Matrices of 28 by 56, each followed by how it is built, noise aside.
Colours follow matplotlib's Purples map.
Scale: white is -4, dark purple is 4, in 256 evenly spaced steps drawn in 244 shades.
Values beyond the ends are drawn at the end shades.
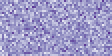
noise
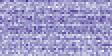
blocks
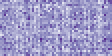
blocks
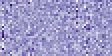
uneven columns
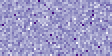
sparse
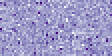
sparse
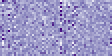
uneven columns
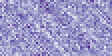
Toeplitz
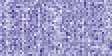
blocks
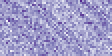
Toeplitz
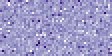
sparse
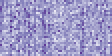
blocks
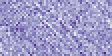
Toeplitz
